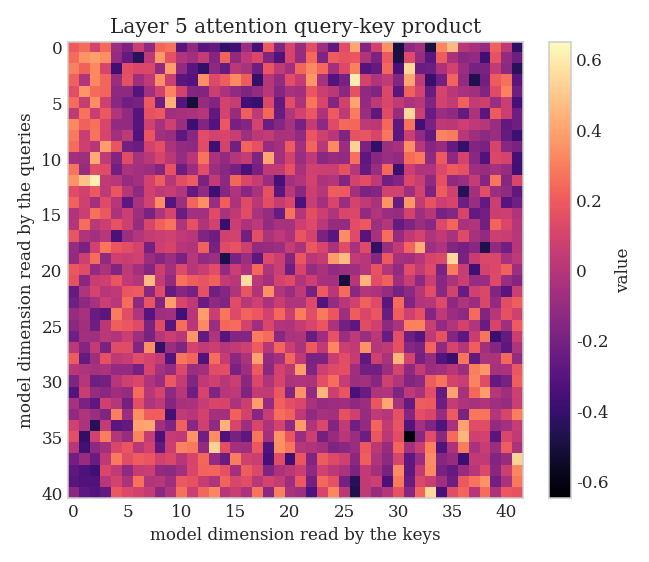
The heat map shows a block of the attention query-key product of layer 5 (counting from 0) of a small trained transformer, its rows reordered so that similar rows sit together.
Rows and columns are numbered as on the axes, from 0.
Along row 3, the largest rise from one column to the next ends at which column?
26
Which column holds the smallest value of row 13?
36
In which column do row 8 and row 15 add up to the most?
2
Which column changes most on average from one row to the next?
14
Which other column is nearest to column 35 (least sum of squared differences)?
29
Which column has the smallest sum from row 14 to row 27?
38
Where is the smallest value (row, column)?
35, 31
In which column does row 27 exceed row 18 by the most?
7
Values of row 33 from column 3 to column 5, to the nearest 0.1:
-0.2 0.3 -0.1
